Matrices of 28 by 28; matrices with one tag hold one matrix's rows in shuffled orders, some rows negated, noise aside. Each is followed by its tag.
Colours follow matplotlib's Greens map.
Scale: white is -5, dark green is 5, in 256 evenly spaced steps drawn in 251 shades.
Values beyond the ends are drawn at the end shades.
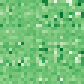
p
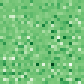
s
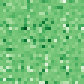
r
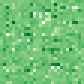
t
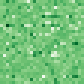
t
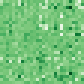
p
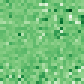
p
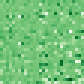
p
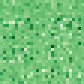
s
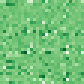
r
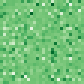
s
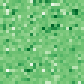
t
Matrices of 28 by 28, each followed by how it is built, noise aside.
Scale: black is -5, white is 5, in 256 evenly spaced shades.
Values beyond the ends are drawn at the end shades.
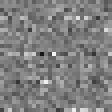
uneven rows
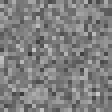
noise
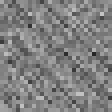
Toeplitz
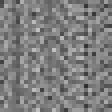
repeating rows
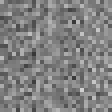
repeating rows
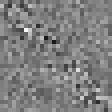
banded
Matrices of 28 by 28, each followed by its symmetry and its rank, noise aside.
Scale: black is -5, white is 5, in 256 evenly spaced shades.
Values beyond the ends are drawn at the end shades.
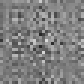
antisymmetric, rank four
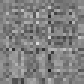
no symmetry, rank three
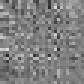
antisymmetric, rank four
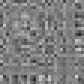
symmetric, rank three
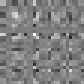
symmetric, rank two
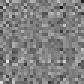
antisymmetric, rank four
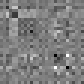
symmetric, rank three
